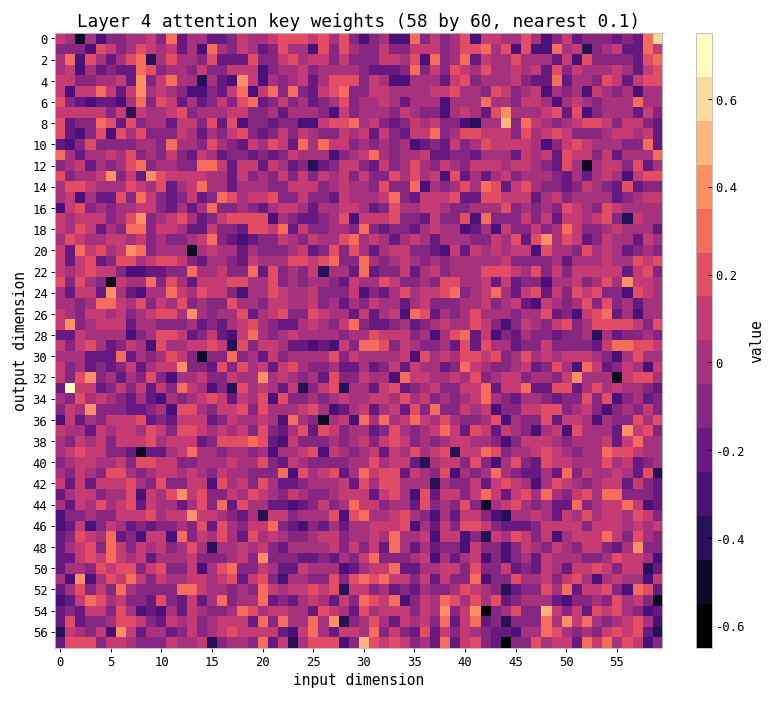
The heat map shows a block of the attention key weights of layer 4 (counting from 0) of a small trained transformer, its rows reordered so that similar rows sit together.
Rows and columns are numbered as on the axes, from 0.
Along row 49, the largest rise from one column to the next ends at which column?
20
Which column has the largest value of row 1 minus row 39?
8
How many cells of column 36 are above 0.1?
5
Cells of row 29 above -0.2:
48
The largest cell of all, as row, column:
33, 1
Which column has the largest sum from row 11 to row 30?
54
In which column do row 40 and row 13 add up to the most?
9
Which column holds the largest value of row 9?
37
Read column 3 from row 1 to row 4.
-0.3 0.2 0 -0.1
